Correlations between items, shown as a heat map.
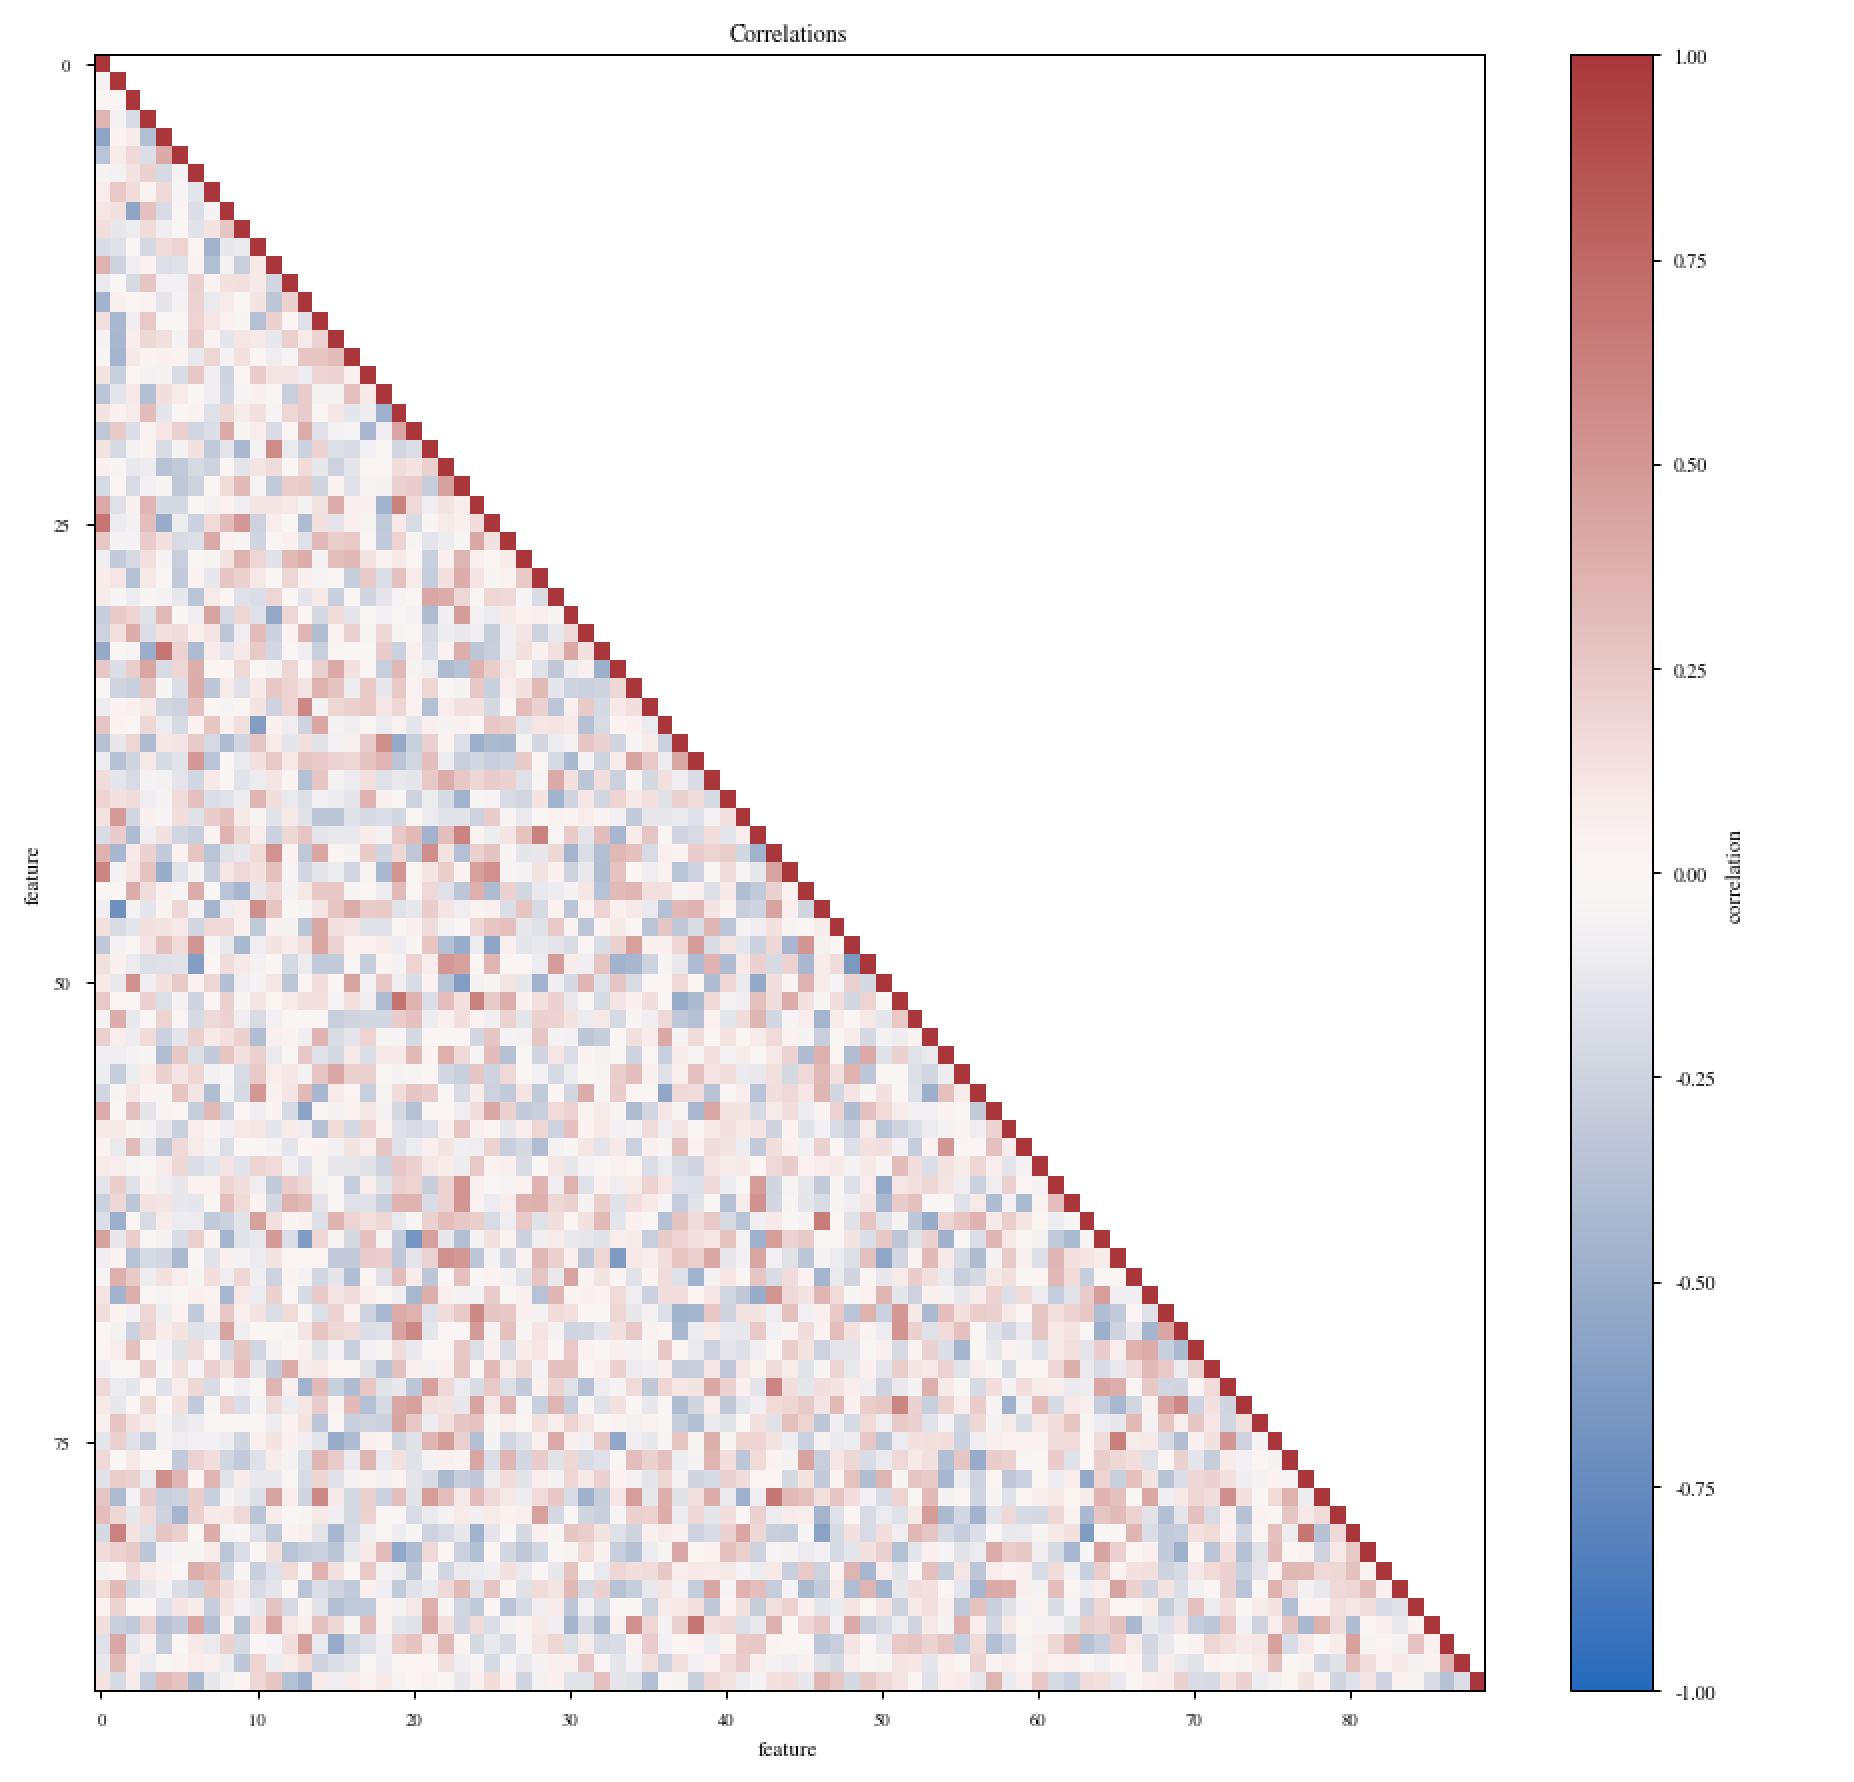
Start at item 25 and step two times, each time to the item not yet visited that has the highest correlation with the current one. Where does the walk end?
44
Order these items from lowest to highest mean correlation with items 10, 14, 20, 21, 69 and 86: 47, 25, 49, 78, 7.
7, 25, 49, 47, 78
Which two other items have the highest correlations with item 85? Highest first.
38, 34
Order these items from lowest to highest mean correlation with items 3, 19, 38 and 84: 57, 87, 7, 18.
57, 7, 18, 87
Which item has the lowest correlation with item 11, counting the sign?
30
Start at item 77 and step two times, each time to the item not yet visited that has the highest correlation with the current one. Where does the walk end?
1
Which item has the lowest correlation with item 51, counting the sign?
37
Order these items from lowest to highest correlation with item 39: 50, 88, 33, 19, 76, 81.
50, 33, 19, 81, 88, 76
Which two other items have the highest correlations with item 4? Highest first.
32, 77
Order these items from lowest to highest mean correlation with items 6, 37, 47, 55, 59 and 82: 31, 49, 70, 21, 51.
49, 51, 70, 31, 21
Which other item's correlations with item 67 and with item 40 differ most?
29
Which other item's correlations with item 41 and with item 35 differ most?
13
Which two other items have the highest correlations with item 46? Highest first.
63, 10
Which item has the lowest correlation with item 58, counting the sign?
73
